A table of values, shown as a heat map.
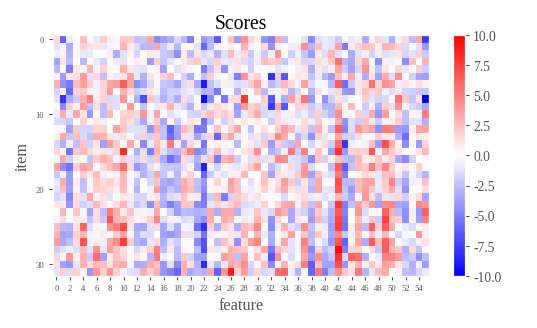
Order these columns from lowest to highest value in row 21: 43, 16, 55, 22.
22, 55, 16, 43
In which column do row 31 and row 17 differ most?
26
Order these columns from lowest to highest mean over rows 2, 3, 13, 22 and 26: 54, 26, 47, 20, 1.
20, 1, 47, 26, 54
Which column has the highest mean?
42
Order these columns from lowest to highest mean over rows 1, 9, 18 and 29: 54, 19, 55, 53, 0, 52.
55, 54, 52, 53, 0, 19
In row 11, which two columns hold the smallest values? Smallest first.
22, 43
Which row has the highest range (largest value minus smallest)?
8
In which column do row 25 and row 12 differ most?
4
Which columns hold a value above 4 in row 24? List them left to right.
8, 15, 42, 49, 55
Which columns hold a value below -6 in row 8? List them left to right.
1, 13, 22, 32, 55
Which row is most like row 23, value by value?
24
